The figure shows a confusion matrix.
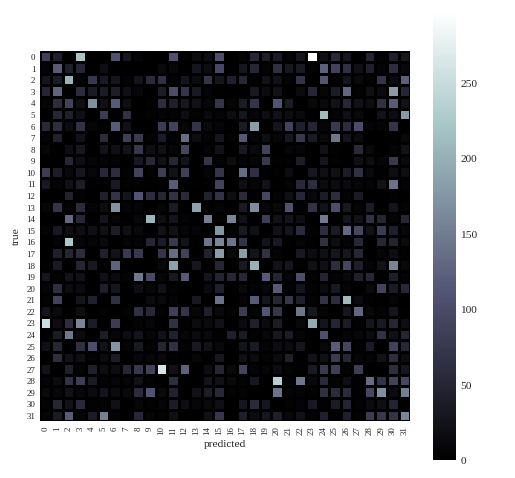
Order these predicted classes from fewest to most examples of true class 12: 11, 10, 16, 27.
16, 27, 10, 11
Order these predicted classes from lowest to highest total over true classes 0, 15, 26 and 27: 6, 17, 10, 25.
17, 6, 25, 10
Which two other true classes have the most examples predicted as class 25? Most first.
7, 13
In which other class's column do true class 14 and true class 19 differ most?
8
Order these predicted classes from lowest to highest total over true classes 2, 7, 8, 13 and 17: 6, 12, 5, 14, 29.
29, 14, 5, 6, 12
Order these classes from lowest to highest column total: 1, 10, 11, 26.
10, 1, 26, 11
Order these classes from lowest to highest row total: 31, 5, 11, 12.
11, 5, 12, 31
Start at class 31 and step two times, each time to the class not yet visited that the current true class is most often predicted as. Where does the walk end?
24
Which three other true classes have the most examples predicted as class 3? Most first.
0, 23, 28
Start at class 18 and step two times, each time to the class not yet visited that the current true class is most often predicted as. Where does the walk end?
30
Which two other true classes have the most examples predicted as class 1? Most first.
3, 21
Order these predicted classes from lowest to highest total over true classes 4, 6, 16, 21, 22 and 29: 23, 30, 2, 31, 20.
23, 31, 30, 2, 20
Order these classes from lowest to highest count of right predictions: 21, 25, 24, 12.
12, 21, 24, 25
